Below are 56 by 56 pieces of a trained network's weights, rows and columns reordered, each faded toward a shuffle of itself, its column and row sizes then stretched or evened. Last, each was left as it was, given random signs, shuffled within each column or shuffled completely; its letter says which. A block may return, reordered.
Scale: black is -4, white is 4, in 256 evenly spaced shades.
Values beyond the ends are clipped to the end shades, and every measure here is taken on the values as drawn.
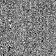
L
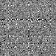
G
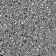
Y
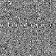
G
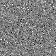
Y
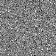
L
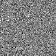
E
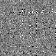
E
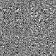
G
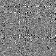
E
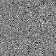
E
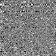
G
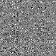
E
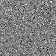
Y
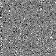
L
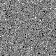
Y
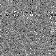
E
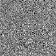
E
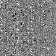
L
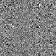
G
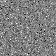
Y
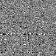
E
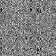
G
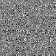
G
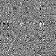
G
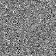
L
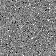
Y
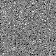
L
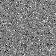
Y
